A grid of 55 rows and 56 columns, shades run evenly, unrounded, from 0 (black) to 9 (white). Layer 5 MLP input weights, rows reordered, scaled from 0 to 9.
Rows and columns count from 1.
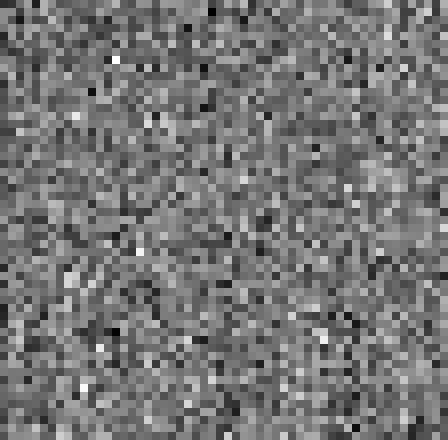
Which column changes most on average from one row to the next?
44
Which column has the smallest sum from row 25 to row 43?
1
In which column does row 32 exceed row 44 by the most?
18
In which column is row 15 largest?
10
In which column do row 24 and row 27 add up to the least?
16
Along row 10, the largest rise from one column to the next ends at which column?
39
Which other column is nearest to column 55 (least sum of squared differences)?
23
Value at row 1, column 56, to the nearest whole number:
6
